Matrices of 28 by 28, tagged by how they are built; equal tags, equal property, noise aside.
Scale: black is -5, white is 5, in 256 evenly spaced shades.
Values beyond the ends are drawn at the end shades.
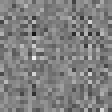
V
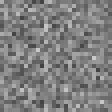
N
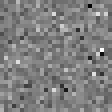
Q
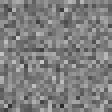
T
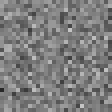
N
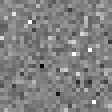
Q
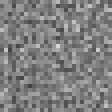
N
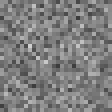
T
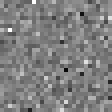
Q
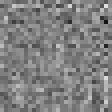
V
